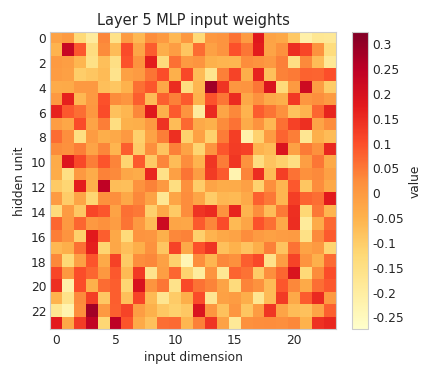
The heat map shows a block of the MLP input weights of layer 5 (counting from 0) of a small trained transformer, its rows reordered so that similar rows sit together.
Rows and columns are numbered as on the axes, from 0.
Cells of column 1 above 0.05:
4
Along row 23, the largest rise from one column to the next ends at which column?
5
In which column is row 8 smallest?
16
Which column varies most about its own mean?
3
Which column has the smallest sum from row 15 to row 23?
1
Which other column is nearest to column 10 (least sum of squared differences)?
18
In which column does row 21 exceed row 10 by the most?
19
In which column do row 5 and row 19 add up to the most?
20
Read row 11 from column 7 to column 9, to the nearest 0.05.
-0.05 0.15 -0.15
